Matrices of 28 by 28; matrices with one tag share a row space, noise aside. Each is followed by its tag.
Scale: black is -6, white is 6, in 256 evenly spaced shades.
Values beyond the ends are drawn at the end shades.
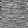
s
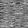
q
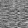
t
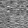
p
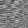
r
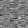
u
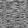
p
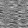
u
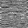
s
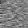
r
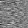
r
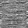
s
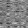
p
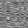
p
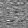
p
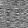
p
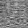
p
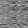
t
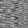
r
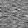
t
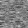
q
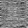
s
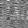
p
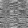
u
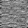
s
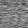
t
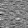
q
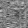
p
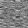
q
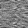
t
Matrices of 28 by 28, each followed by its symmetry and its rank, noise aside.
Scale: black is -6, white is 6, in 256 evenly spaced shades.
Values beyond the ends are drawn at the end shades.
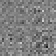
symmetric, rank five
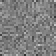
antisymmetric, rank six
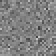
symmetric, rank six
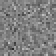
antisymmetric, rank six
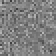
no symmetry, rank six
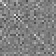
symmetric, rank five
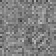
symmetric, rank six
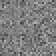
no symmetry, rank seven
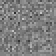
no symmetry, rank six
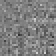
antisymmetric, rank six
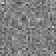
no symmetry, rank seven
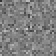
no symmetry, rank seven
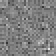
symmetric, rank six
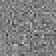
no symmetry, rank five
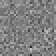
no symmetry, rank six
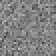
symmetric, rank seven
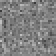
no symmetry, rank six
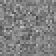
no symmetry, rank seven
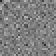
symmetric, rank five
